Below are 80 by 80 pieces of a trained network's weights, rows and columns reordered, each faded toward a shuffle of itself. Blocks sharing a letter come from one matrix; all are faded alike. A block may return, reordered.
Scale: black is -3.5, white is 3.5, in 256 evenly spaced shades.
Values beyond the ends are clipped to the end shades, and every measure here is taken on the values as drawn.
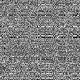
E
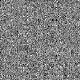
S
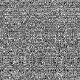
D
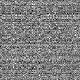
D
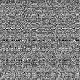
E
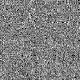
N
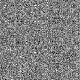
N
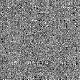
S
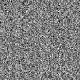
N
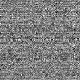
D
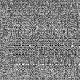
E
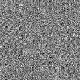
N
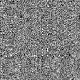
N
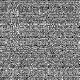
D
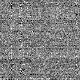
D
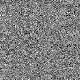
N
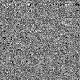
N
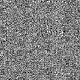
N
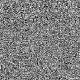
N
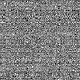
D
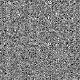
S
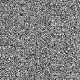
N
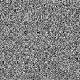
N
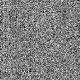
N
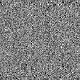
N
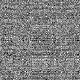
D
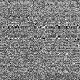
E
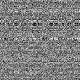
E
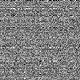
E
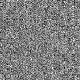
N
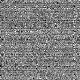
D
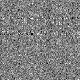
S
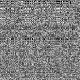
E
